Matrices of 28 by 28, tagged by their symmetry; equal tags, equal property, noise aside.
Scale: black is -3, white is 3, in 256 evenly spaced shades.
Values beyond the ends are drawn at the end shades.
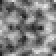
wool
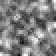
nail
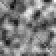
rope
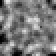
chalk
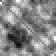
chalk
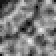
nail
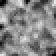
nail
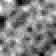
nail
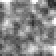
chalk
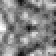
wool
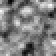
rope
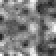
wool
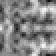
wool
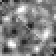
chalk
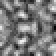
wool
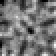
nail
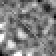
chalk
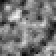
nail
